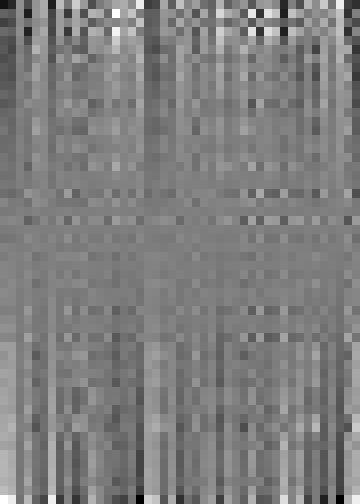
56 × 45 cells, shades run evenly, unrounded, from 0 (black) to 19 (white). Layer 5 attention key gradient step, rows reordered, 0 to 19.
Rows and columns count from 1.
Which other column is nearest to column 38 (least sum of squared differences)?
22
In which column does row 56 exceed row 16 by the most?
1
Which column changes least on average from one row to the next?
3
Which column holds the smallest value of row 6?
45
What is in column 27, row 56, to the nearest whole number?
12
